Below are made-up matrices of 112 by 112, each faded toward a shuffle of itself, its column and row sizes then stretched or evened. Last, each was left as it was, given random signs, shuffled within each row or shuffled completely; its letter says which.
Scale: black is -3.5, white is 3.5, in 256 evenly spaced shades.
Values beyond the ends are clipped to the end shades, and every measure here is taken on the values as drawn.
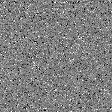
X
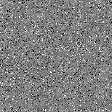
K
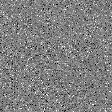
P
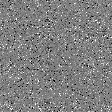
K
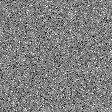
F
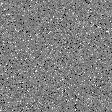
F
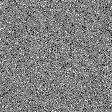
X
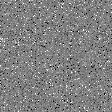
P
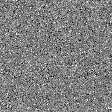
X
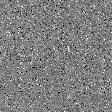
P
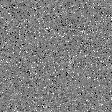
X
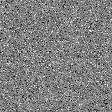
X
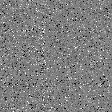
P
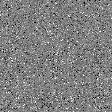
K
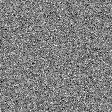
F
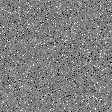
F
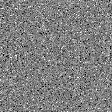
K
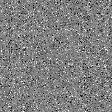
K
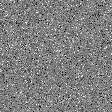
F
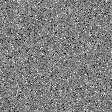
F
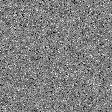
F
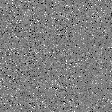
K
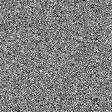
K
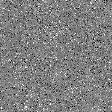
P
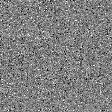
P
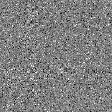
K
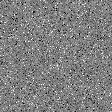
F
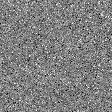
F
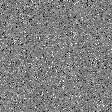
X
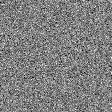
F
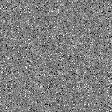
K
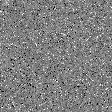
F
